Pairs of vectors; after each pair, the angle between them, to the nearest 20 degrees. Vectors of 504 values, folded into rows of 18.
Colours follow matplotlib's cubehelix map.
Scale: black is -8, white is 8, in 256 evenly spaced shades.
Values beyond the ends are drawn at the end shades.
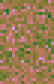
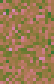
40 degrees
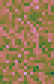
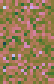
60 degrees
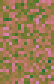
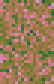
120 degrees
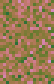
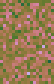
120 degrees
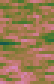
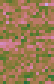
120 degrees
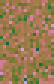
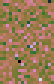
80 degrees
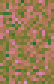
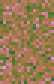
120 degrees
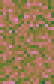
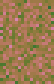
40 degrees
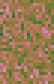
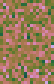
40 degrees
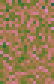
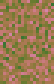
40 degrees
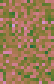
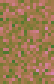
120 degrees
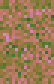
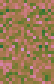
100 degrees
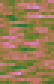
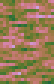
20 degrees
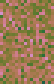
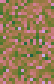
140 degrees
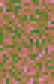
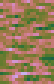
80 degrees
